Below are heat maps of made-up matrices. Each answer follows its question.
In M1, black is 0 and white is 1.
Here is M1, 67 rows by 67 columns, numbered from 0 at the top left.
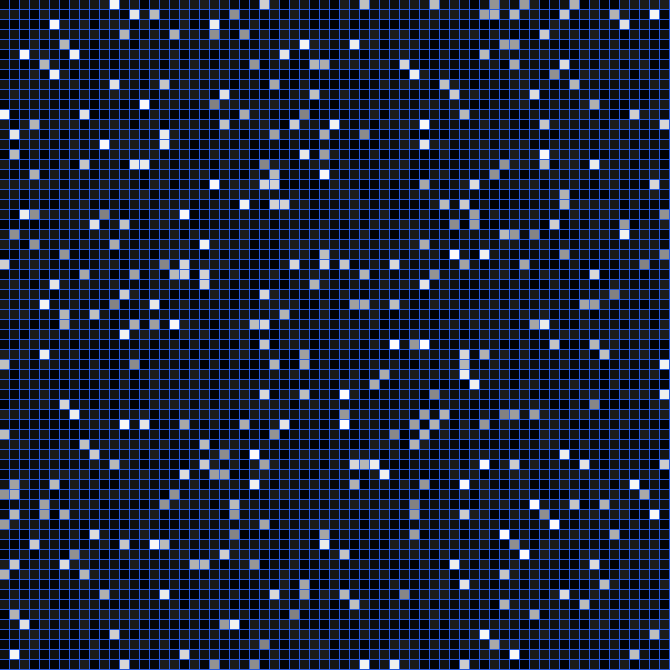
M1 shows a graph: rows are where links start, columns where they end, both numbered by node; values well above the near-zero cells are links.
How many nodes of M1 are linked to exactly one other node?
2
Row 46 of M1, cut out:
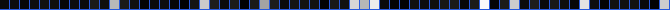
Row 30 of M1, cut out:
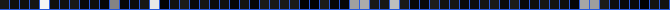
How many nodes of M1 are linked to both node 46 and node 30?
4
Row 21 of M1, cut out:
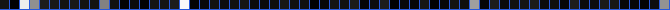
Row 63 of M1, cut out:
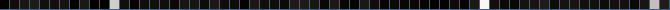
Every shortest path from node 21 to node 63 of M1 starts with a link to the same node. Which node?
node 18
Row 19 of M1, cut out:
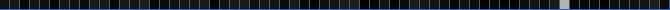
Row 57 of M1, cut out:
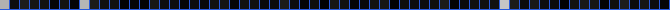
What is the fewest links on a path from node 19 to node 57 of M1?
5
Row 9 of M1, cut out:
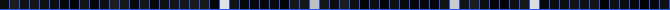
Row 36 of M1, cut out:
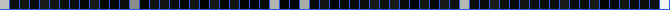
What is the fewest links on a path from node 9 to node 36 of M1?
4
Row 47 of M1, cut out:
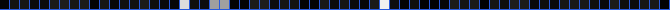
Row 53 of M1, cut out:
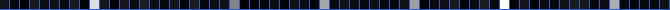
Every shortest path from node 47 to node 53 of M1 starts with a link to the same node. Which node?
node 22
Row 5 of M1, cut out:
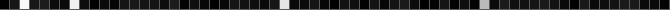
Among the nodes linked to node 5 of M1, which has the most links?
node 48
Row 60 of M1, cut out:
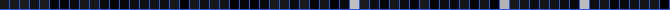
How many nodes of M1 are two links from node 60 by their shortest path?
9
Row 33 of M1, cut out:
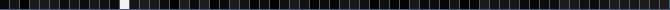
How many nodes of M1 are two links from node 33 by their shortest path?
6
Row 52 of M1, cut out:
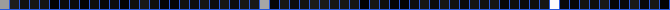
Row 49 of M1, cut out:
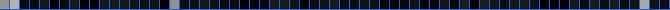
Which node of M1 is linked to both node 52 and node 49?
node 0
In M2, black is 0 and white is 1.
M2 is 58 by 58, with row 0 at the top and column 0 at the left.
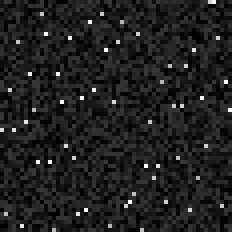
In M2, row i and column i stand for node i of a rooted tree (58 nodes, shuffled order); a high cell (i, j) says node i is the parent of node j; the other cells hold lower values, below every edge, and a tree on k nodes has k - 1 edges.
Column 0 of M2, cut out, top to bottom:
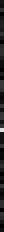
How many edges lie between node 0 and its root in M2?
3
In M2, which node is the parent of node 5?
56
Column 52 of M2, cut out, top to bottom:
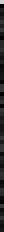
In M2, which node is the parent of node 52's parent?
32
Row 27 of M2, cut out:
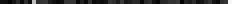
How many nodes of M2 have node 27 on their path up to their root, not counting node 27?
6
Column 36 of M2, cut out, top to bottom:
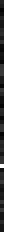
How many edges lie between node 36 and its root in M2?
3
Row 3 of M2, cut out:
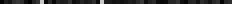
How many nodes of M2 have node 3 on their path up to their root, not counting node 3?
6
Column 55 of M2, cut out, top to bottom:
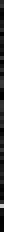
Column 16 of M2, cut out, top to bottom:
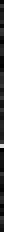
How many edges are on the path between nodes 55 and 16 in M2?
3
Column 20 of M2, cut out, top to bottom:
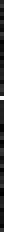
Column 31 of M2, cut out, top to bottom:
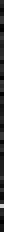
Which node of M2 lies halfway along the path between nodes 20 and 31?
41
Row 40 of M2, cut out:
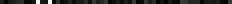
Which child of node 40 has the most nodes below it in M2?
12
